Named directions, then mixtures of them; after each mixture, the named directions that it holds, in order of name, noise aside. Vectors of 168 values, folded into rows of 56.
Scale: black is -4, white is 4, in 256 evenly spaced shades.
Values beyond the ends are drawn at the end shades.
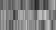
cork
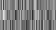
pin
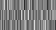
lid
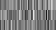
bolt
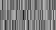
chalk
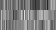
cork, lid.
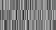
chalk, lid.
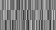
chalk, pin.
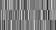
bolt, lid.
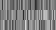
chalk, cork.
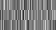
chalk, lid.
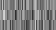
pin.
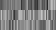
bolt, cork.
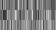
bolt, pin.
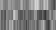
cork.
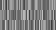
chalk, lid.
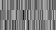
chalk.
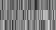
chalk, cork.
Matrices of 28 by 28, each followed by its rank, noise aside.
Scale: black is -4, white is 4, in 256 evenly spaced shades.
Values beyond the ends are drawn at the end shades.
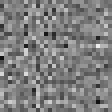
four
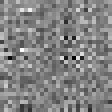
four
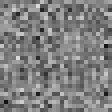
four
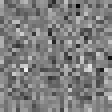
seven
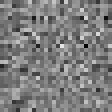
six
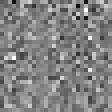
six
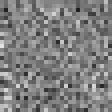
six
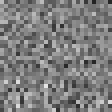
seven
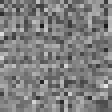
five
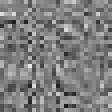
four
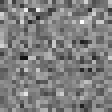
four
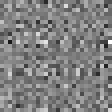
four
